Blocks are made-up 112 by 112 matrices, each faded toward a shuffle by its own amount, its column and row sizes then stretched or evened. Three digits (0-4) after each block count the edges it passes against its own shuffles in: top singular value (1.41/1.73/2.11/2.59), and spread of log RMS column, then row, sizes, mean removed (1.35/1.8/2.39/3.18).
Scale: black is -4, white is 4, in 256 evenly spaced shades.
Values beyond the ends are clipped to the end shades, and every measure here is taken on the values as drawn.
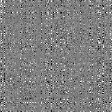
3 4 3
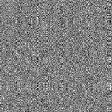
4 3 0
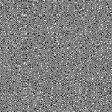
4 1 1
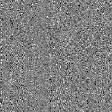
3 3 0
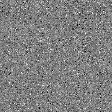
0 2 2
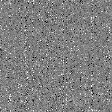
1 3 1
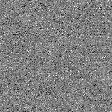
2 0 1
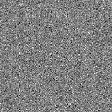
3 2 0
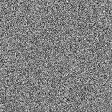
1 0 0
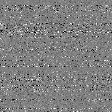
1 0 4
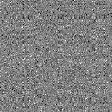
4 2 0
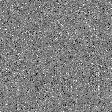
1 0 0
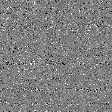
0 1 3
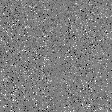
0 2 0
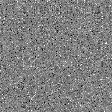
2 1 0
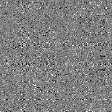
3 2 3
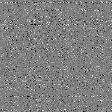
0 2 3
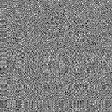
4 1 0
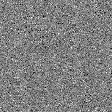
1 0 1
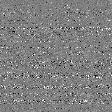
0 0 4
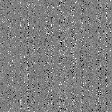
2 4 0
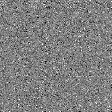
2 1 2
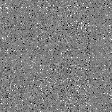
1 2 2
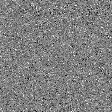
0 0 1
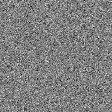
2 1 0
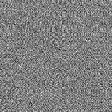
4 0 1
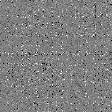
0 3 3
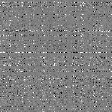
2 3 4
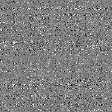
0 2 4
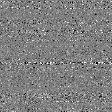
0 1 4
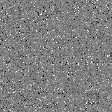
0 1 1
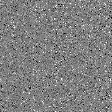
0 2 0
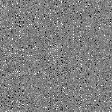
2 3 1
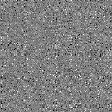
3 2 1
